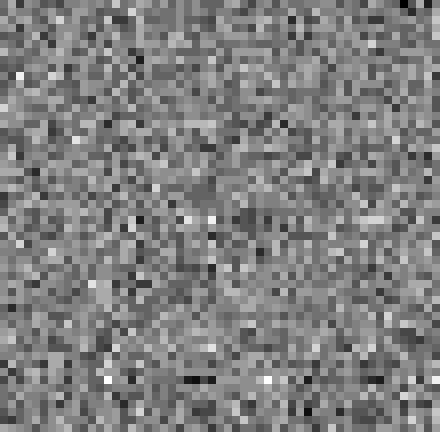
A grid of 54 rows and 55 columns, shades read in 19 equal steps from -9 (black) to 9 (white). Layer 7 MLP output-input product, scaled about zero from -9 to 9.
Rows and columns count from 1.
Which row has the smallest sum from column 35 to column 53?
46
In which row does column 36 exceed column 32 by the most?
51
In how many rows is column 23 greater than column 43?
27
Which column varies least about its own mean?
28
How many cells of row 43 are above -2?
42
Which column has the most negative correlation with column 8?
47
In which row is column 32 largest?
41
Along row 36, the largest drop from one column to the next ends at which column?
15
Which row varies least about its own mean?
49
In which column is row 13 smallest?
12
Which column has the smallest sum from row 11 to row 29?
14
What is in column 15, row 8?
3
